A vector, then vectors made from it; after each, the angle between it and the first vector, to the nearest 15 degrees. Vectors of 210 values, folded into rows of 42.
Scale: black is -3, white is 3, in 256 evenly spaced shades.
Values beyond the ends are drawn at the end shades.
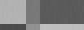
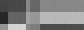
150 degrees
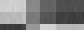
15 degrees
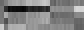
105 degrees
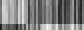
45 degrees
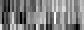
120 degrees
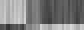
15 degrees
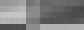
15 degrees
